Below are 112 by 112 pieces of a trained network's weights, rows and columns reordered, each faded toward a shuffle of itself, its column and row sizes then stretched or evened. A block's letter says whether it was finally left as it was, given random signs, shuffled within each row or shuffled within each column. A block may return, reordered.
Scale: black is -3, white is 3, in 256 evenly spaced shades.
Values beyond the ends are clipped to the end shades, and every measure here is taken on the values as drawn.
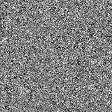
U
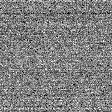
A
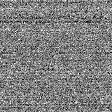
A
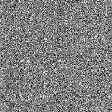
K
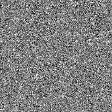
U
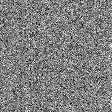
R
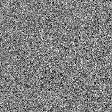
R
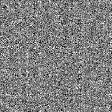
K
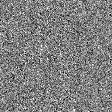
R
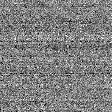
K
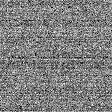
A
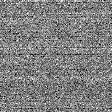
K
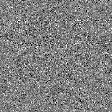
K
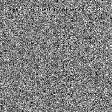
K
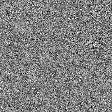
U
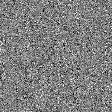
R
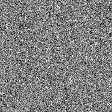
R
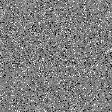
U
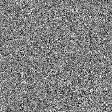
U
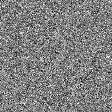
A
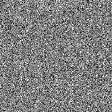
K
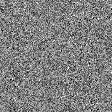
R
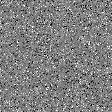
R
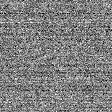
A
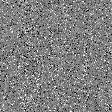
R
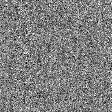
R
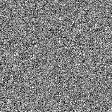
U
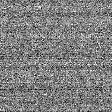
K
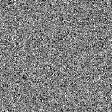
K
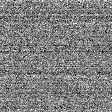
A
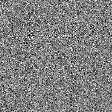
U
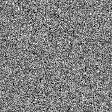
R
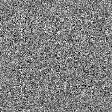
U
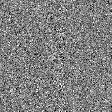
R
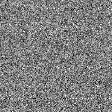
U
